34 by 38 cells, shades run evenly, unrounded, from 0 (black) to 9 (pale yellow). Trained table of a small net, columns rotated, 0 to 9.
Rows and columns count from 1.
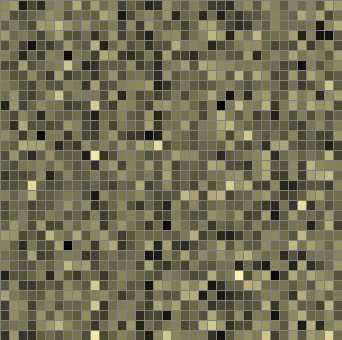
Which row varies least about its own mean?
22
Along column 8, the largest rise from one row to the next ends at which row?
7
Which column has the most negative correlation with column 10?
21
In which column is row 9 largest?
37
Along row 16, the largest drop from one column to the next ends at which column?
12
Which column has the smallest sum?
18
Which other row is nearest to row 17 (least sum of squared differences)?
8
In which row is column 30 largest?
34
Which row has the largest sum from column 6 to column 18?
3
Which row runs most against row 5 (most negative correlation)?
17
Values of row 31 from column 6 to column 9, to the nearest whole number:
5 3 4 4
